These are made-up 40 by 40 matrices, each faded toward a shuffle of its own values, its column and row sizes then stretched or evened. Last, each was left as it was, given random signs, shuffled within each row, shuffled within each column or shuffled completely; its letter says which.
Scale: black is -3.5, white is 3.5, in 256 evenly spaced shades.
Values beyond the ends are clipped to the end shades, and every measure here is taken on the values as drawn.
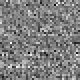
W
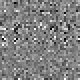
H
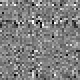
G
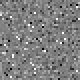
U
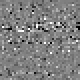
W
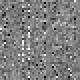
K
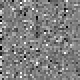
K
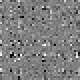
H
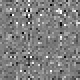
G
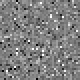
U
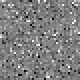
U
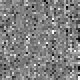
K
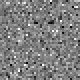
U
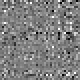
G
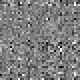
H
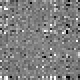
G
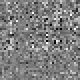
H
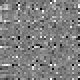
G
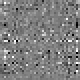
G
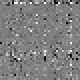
H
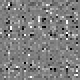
G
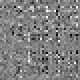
G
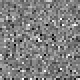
W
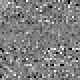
W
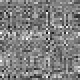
G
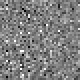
K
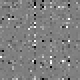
H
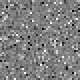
U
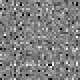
G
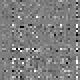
G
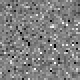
U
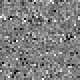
W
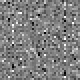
K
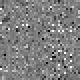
K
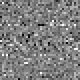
W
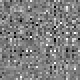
G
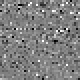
W
